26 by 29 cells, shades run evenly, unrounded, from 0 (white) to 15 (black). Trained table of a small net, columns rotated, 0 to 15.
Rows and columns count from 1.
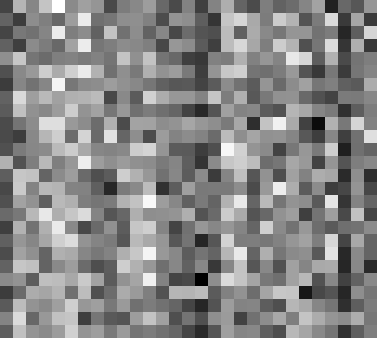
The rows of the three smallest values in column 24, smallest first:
5, 25, 22
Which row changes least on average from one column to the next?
7
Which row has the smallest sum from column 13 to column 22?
10
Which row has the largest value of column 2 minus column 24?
13
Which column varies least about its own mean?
3
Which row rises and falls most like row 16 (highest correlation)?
20
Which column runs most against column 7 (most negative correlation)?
2
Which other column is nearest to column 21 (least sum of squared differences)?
11
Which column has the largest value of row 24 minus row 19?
26
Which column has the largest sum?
27
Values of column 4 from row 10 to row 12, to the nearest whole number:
2 4 7
